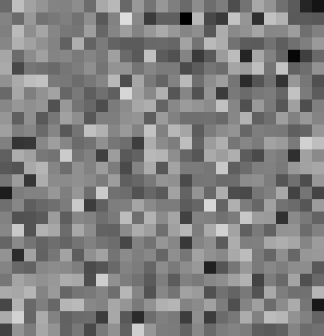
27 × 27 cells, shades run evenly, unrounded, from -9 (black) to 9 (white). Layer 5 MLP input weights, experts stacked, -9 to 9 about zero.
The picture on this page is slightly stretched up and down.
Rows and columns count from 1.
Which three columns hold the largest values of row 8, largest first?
11, 25, 14
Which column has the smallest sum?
26
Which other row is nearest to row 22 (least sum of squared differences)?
10
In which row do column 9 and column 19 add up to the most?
16
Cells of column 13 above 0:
15
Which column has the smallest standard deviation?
5
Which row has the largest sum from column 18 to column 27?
12
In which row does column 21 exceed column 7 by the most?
21
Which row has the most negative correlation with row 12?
1
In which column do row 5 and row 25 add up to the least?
27
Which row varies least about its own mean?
3
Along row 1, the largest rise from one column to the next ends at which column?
2
